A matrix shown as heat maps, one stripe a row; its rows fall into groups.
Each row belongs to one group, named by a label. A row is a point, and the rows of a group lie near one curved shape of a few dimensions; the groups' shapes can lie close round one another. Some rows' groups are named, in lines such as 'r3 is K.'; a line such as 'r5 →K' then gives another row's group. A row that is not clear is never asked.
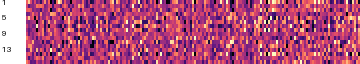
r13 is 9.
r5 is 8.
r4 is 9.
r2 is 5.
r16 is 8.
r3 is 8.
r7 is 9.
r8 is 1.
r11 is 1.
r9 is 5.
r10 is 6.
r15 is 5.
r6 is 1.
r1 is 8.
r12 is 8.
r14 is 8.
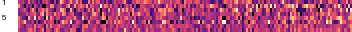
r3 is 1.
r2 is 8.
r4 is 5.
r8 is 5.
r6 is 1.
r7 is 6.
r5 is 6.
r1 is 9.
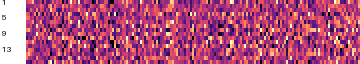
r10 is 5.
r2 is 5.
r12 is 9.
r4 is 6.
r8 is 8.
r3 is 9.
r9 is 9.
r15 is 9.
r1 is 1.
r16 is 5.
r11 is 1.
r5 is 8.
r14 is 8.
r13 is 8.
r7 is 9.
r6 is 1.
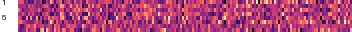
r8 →5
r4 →9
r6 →8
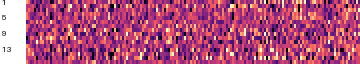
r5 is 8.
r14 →1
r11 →9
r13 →8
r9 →1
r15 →1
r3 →8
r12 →8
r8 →9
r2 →9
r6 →9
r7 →6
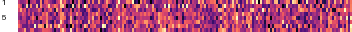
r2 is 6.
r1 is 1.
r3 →8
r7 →6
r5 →1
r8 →1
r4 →9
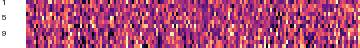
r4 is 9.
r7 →6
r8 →8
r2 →6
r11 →5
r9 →1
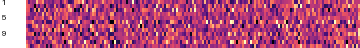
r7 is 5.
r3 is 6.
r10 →5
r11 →9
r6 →1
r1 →5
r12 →6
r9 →8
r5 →5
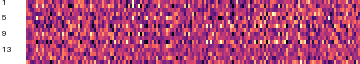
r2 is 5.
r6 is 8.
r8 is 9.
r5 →9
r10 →5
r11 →1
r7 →1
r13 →5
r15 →9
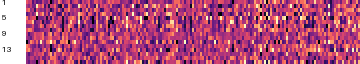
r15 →9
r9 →5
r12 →8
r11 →9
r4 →9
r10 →5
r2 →9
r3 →8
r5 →1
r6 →1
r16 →1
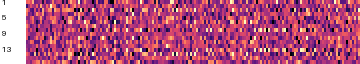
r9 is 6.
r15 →9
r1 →1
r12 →9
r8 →1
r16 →5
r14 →6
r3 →6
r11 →9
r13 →1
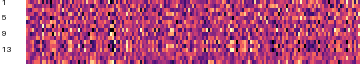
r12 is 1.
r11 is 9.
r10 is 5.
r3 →5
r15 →6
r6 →9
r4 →1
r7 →6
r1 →6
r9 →6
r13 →9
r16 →5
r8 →1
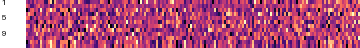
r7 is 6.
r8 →5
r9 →5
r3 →9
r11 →9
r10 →1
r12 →9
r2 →6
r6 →1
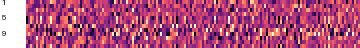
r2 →8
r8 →1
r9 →8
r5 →9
